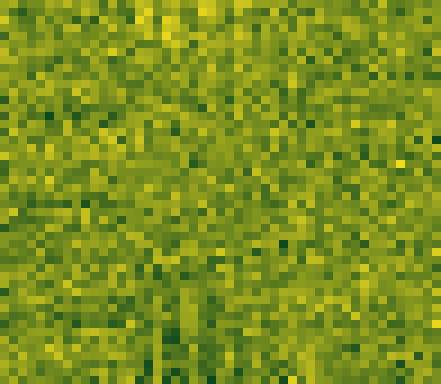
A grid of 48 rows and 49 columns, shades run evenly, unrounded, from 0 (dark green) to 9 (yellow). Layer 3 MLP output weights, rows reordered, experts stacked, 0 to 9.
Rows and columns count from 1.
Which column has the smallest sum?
32
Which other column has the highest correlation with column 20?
19
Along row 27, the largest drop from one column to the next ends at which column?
3
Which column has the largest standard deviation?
20
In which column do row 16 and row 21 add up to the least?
35
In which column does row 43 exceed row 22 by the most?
1
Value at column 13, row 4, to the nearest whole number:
7
